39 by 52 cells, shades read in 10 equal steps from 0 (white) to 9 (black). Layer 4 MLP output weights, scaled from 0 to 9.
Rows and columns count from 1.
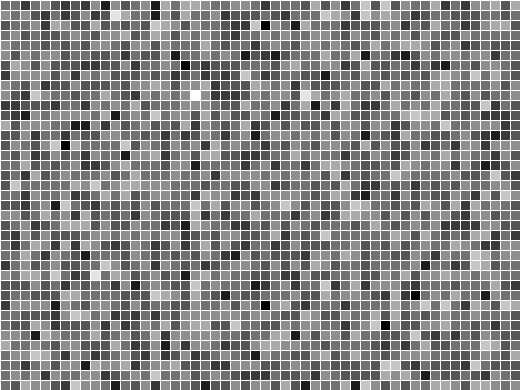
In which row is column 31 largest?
39
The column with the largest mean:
23
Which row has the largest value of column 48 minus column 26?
3
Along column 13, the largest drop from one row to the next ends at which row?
17
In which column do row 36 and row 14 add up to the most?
26
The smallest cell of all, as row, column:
10, 20
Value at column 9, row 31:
6
